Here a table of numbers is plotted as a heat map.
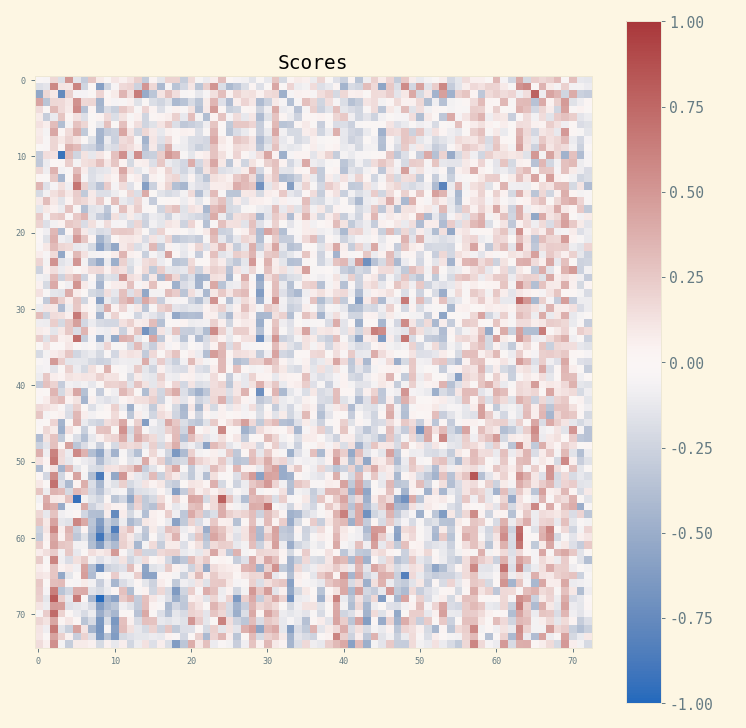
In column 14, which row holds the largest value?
1
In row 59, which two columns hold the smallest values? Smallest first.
10, 8
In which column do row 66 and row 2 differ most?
65
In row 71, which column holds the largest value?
24
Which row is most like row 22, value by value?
61
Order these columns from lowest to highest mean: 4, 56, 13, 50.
50, 13, 4, 56
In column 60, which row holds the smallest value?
54
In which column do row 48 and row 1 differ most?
5
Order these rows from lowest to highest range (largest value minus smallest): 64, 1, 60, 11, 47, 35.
35, 11, 47, 1, 64, 60
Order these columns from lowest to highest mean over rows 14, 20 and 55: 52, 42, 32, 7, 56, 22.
52, 7, 22, 32, 42, 56
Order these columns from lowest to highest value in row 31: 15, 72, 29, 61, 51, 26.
29, 51, 15, 72, 26, 61
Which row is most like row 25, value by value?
11
